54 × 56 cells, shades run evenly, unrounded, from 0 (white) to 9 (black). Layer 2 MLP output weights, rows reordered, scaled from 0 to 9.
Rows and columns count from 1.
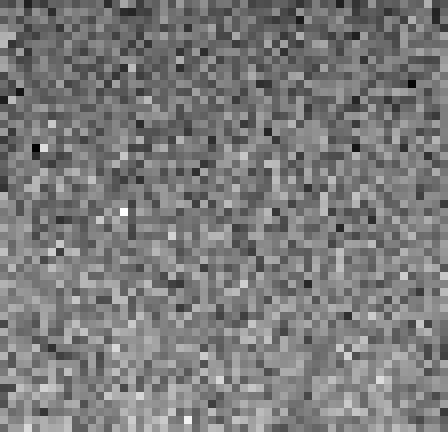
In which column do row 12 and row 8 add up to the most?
3
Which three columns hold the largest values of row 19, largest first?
5, 45, 51
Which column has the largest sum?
39
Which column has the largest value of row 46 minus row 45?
26
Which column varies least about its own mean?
40
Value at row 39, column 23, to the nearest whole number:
7
